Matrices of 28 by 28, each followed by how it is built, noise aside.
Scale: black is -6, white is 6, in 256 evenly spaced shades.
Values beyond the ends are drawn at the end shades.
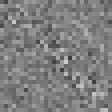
banded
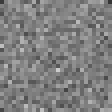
noise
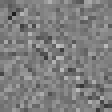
banded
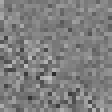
lower triangular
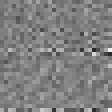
low rank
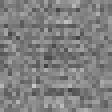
blocks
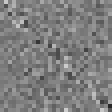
banded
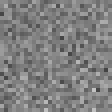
noise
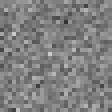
noise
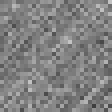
Hankel
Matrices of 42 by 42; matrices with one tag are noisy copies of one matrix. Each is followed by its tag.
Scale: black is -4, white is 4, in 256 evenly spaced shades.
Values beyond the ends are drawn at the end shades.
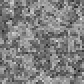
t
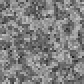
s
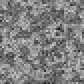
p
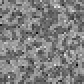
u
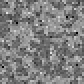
t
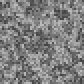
s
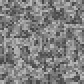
p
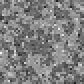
s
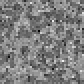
p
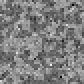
p
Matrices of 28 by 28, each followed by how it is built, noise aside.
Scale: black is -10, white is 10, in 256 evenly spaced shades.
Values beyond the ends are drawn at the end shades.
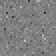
sparse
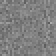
low rank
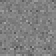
uneven rows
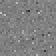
sparse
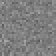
low rank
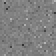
sparse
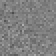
lower triangular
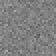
repeating rows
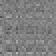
low rank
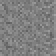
repeating rows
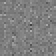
uneven columns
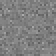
uneven rows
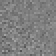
lower triangular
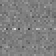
uneven rows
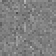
uneven columns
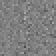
uneven columns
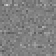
uneven rows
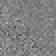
lower triangular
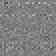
uneven rows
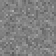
repeating rows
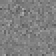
uneven rows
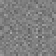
low rank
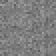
repeating rows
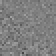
lower triangular
